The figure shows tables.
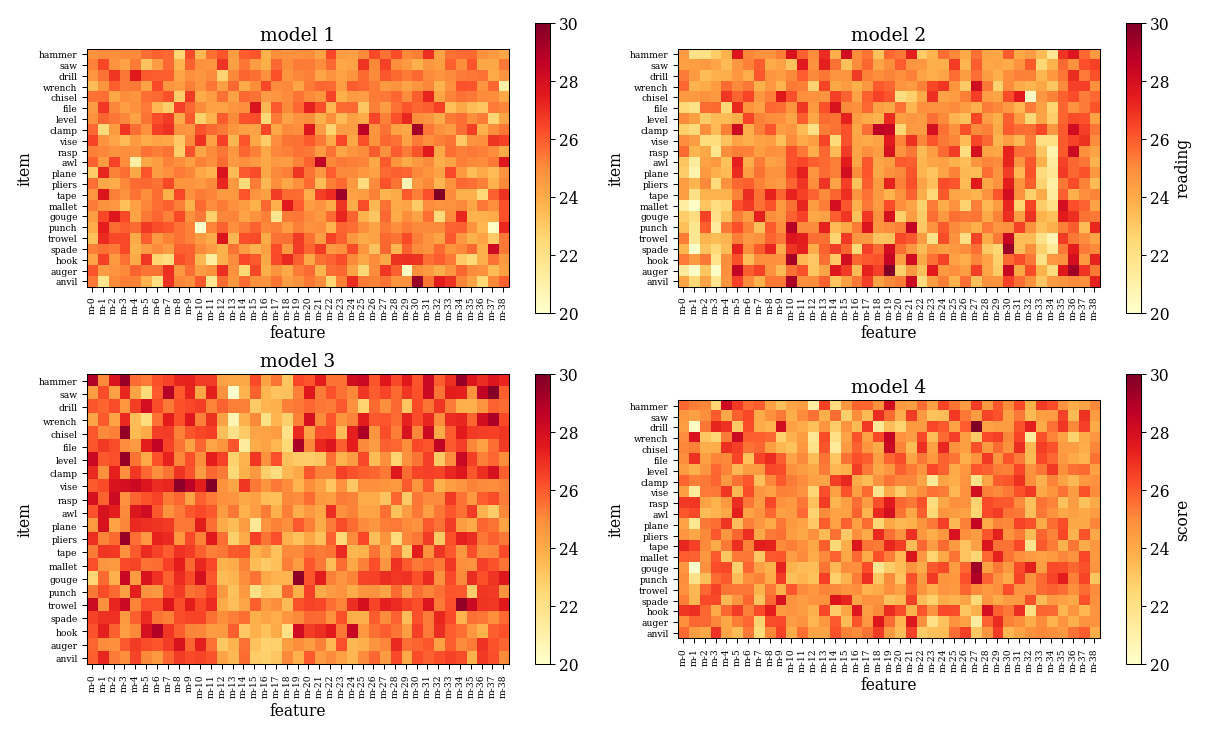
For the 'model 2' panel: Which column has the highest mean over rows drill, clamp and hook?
m-36
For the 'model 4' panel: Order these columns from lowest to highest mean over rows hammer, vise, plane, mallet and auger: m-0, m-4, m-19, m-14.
m-14, m-0, m-19, m-4
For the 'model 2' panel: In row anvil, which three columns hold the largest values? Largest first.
m-10, m-21, m-38
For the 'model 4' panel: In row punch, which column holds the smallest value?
m-1
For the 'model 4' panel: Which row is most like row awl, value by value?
rasp
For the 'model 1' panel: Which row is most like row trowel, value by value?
plane
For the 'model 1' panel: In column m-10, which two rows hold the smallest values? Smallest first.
punch, level
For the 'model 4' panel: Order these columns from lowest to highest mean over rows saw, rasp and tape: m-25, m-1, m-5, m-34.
m-34, m-25, m-1, m-5
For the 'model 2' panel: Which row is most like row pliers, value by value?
rasp
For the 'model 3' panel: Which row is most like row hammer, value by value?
trowel
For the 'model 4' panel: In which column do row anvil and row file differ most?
m-7
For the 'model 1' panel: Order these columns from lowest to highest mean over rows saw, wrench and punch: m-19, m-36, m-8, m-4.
m-36, m-8, m-19, m-4
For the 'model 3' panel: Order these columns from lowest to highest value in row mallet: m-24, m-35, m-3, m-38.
m-24, m-35, m-38, m-3
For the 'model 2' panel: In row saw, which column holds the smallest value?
m-33
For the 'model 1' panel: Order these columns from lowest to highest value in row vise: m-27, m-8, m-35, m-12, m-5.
m-8, m-5, m-35, m-27, m-12
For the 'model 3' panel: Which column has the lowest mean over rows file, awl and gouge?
m-14
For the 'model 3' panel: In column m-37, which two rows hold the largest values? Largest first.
saw, wrench
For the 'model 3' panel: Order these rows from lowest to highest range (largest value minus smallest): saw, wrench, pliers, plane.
plane, pliers, wrench, saw
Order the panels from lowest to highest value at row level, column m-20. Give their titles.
model 3, model 2, model 1, model 4
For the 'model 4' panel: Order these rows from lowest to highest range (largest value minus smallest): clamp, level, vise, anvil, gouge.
level, anvil, clamp, vise, gouge
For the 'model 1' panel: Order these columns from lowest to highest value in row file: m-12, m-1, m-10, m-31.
m-12, m-10, m-31, m-1
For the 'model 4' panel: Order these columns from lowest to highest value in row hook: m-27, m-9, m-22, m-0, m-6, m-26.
m-26, m-27, m-9, m-6, m-22, m-0
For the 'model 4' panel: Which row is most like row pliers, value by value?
saw
